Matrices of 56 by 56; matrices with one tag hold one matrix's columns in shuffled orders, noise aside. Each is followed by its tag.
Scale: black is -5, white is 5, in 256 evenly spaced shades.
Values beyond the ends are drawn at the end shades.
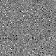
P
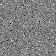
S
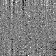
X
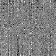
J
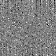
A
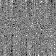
J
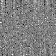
A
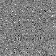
P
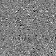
P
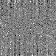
J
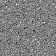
S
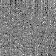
A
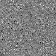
S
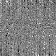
J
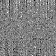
X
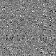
P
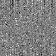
A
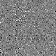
P
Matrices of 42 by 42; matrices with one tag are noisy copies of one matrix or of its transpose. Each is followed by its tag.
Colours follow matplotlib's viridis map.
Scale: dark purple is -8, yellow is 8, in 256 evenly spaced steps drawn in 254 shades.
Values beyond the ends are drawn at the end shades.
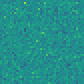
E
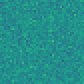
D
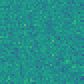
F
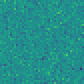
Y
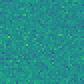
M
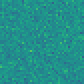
M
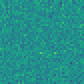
F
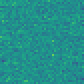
F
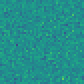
Y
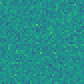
D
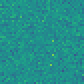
F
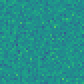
Y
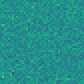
E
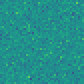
E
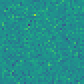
E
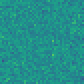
F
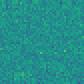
F
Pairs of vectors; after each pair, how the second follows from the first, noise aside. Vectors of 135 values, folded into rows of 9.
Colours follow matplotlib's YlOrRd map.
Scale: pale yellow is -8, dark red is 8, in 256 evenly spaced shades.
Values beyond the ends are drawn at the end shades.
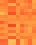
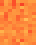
reversed, negated, partly zeroed.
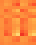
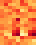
negated, scaled up.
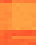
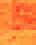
negated.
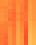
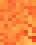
sign-scrambled.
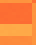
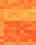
reversed.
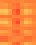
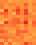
sign-scrambled.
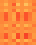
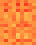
negated.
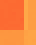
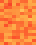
shuffled.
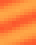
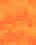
wrapped around, negated, shrunk.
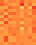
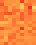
sign-scrambled.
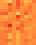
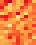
negated, scaled up.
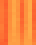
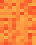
sign-scrambled.
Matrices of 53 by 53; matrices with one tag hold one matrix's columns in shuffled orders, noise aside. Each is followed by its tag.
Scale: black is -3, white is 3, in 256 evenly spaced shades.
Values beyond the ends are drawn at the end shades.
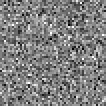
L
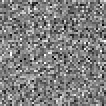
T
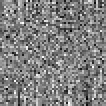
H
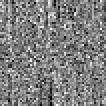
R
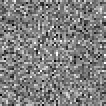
T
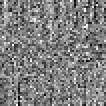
R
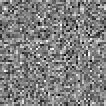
T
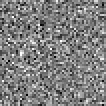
T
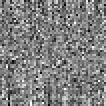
H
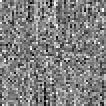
R
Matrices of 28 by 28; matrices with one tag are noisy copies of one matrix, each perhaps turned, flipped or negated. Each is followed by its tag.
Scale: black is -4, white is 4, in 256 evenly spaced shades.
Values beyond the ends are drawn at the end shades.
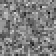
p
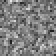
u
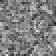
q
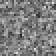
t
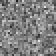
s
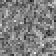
q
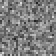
t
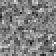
u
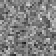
p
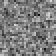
s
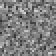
p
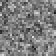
q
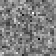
q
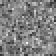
s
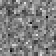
u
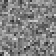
t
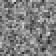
p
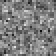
s
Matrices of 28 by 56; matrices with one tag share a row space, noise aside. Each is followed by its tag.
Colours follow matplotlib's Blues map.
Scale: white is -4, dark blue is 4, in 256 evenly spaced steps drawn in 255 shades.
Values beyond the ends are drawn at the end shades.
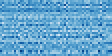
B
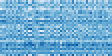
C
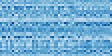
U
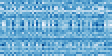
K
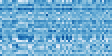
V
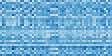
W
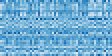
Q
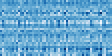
B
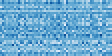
B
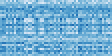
C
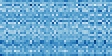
Q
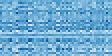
V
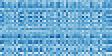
B
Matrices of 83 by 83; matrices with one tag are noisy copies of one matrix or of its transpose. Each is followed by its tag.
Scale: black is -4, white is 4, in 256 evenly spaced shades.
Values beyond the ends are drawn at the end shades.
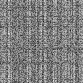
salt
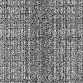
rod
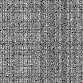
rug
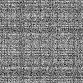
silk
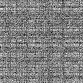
salt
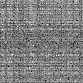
rod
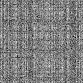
silk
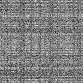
silk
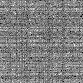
salt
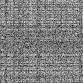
rod
